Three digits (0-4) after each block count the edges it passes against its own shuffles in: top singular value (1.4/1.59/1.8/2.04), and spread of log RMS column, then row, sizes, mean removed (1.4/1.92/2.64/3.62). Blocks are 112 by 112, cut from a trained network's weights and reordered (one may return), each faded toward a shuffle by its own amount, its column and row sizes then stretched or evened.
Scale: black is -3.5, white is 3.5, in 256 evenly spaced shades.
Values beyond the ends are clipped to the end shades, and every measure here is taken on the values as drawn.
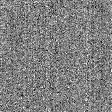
0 1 0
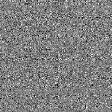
2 1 3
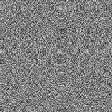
4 0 0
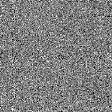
2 2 2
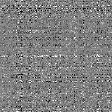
2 3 4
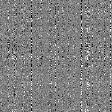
2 4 1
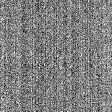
4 0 2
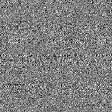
3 0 3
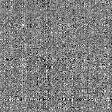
2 2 3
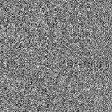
4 2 0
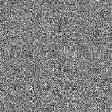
4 2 2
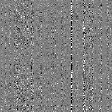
4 4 2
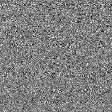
0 0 3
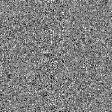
1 2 2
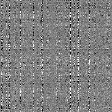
3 4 1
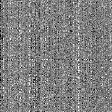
4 3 2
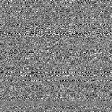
4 0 4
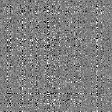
2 4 3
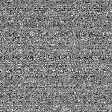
2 0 3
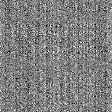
4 0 3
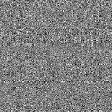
3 0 3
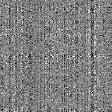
4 3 3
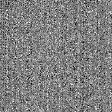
1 2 1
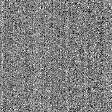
1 1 1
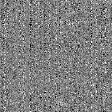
0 3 1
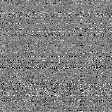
1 1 4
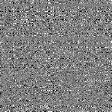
2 2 4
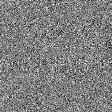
1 0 2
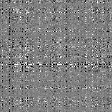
3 3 4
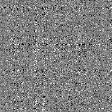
1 3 3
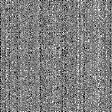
4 3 2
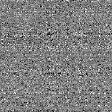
1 2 3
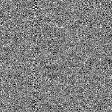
2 2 2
